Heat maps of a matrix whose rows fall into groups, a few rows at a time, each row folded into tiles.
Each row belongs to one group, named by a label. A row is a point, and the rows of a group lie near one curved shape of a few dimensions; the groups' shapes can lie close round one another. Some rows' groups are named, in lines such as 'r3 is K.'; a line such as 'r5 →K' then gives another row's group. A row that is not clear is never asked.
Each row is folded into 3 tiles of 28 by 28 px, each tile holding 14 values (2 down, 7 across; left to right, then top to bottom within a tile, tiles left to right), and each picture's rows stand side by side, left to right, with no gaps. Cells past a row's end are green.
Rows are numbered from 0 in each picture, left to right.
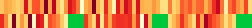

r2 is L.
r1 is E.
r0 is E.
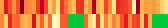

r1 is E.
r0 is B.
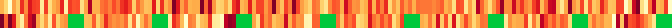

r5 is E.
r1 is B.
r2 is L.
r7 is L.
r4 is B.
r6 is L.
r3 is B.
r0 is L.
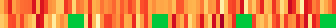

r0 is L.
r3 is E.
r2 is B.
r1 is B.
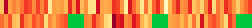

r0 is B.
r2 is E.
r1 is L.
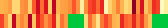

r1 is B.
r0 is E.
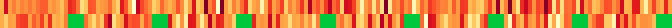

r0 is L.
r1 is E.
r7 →L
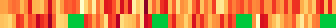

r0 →L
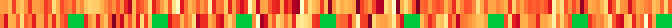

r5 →L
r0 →B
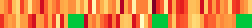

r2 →B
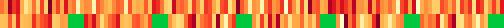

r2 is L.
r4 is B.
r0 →B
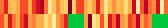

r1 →B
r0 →L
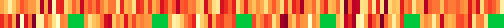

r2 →E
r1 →E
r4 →B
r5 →B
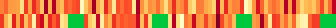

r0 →E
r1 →E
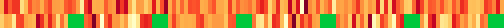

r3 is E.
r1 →L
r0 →L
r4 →E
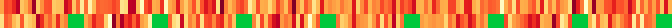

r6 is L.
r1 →L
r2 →E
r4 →E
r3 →L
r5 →L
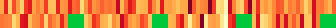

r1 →L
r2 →B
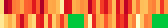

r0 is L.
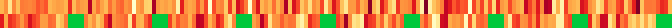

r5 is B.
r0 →L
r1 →L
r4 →L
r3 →L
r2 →L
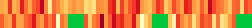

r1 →L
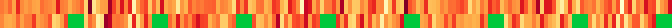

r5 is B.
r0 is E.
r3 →E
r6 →L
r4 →L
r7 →E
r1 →B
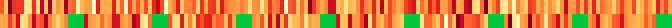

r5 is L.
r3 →E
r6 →B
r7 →L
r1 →L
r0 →B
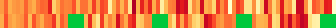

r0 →B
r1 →B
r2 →B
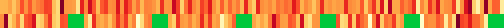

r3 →L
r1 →B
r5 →L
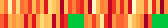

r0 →B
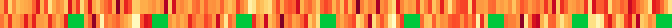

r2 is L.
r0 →L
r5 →E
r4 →B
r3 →E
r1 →L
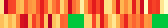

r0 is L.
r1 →B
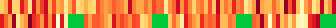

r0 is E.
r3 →L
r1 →L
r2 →B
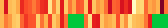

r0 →B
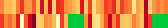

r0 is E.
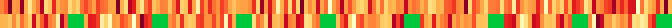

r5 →E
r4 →L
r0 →E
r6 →L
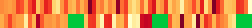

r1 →L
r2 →E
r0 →L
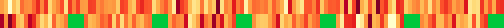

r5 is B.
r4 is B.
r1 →E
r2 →B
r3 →E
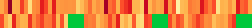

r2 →L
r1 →B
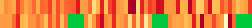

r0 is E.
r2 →E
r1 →E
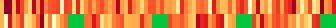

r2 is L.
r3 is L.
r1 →L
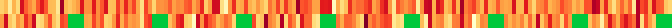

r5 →B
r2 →L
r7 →B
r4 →L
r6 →E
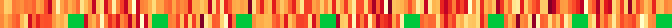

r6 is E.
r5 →B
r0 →L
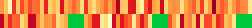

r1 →L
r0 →L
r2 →E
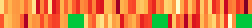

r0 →E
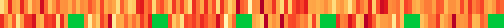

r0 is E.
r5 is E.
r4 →E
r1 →E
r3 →E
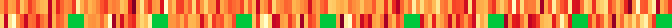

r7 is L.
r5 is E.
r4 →B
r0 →B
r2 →B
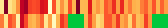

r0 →B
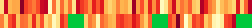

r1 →B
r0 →B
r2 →L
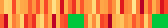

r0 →B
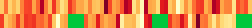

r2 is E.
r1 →B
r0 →L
